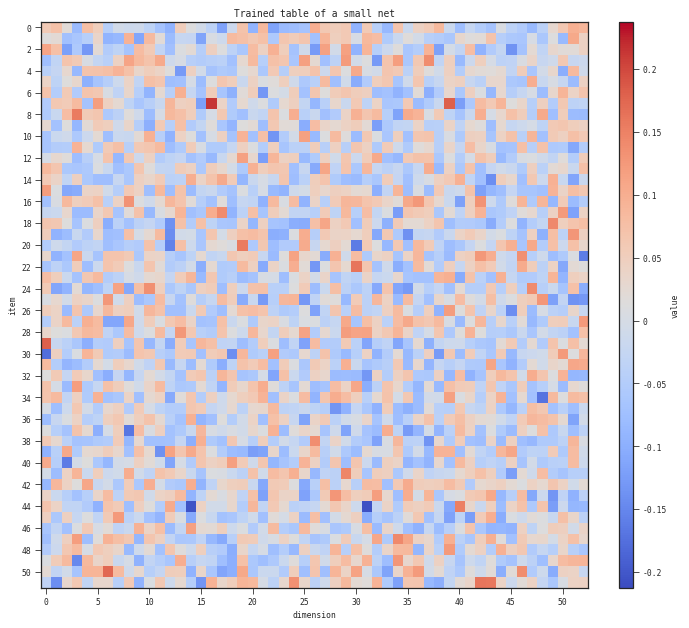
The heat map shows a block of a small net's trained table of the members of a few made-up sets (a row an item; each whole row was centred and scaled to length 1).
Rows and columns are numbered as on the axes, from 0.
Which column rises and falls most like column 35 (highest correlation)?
32
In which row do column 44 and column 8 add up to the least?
37
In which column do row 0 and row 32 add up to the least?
22
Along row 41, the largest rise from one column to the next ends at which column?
29
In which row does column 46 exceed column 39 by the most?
21
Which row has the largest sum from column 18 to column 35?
28
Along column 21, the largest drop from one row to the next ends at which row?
25
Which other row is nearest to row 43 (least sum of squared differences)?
12
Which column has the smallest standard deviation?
41
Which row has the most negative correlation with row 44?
23
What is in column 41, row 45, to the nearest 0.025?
-0.125
